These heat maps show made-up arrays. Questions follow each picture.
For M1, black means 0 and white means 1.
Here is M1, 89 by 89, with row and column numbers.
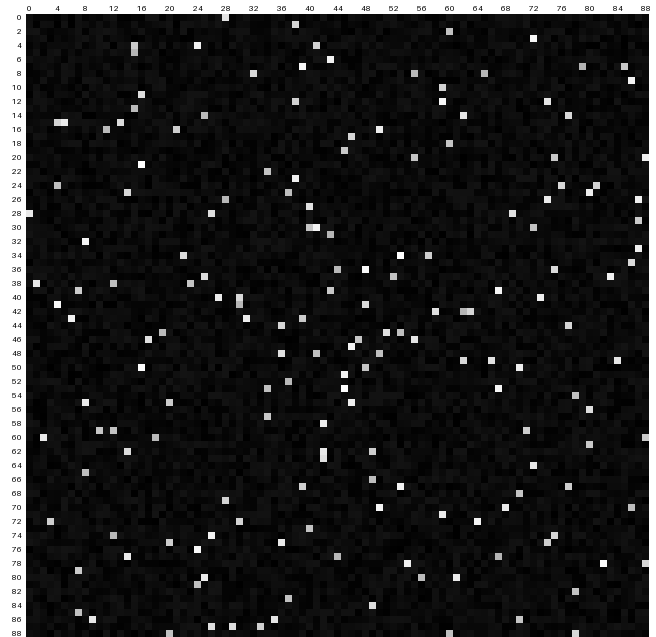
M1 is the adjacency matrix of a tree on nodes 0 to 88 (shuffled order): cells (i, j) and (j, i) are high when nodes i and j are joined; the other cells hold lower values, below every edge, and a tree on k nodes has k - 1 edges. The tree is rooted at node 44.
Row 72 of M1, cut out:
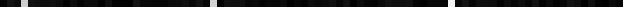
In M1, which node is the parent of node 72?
30
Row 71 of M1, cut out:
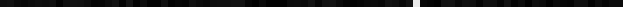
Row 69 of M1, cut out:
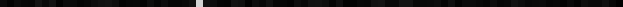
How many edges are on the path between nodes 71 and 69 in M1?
6
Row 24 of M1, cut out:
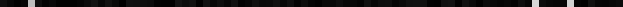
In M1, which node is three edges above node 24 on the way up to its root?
48
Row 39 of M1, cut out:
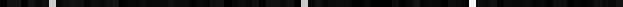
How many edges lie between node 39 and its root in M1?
3
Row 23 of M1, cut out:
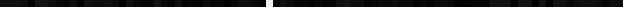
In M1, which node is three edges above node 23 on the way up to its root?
74
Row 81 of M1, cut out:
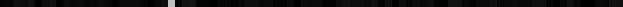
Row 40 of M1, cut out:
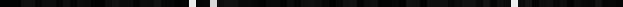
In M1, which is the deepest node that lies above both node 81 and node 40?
41
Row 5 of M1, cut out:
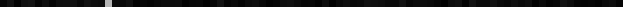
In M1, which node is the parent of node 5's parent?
4
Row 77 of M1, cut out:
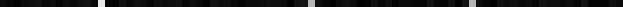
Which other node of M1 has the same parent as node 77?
36
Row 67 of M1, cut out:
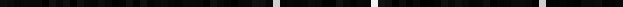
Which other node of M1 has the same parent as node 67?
14
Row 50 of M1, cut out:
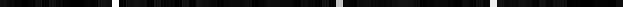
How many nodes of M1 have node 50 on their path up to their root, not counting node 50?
8
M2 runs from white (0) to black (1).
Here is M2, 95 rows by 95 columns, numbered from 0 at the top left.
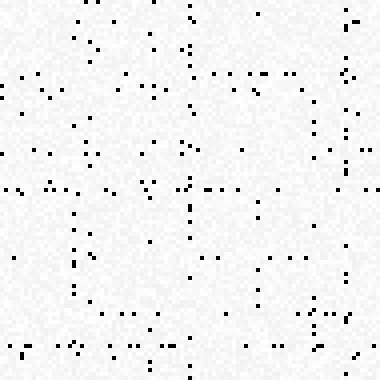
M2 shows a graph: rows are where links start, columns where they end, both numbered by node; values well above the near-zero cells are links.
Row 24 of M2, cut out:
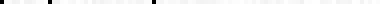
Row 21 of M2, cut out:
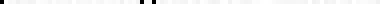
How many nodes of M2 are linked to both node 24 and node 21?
2
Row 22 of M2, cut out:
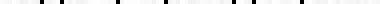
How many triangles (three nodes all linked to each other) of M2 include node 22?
0
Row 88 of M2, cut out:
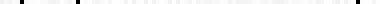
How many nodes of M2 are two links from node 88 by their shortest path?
2
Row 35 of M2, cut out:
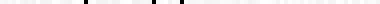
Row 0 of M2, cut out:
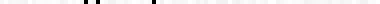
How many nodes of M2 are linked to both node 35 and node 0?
2
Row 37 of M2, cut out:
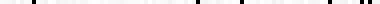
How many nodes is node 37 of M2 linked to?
6
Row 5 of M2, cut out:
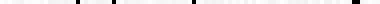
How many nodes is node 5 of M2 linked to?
5
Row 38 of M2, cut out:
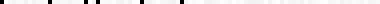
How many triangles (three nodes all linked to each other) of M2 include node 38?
6
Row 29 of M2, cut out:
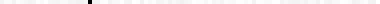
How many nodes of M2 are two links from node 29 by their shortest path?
6
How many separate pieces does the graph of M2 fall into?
9
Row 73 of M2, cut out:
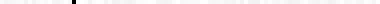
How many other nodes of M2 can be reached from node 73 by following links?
10
